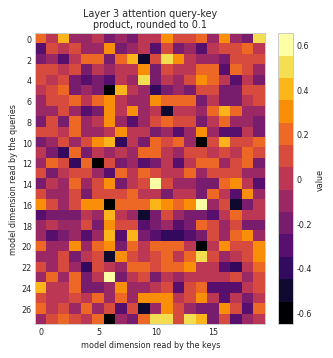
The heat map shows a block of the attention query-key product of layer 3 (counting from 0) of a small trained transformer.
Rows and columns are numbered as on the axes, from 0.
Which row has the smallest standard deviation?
13
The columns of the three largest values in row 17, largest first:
6, 17, 11
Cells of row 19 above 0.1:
4
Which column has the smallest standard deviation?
1
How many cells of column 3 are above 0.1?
8
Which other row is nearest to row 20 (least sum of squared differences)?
10
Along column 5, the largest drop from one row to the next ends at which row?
12
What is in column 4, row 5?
-0.1
